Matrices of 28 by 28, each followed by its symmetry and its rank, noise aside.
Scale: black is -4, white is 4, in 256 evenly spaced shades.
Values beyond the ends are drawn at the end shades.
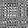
no symmetry, rank two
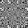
symmetric, rank three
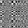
no symmetry, rank one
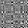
antisymmetric, rank two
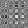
symmetric, rank one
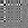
symmetric, rank one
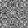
symmetric, rank two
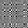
symmetric, rank one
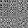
symmetric, rank three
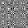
symmetric, rank two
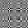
symmetric, rank one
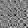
symmetric, rank three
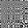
antisymmetric, rank two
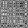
no symmetry, rank three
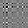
symmetric, rank one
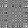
symmetric, rank two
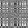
no symmetry, rank one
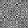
symmetric, rank three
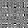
antisymmetric, rank two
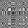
symmetric, rank two
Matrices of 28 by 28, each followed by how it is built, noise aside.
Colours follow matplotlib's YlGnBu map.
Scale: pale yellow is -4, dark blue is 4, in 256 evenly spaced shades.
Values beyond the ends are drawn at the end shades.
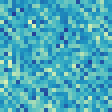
Toeplitz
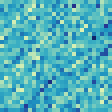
Hankel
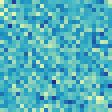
Toeplitz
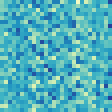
repeating rows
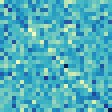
diagonal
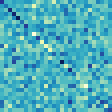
diagonal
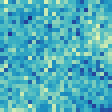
smooth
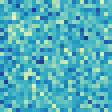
noise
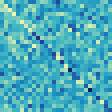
diagonal
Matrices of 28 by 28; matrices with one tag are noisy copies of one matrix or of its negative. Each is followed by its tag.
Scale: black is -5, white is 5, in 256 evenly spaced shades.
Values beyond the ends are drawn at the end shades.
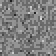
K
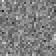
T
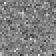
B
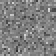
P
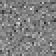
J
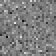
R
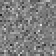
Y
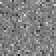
Y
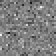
R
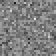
T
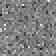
Y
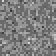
T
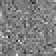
R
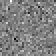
K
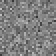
Y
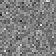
Y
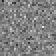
T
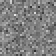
K
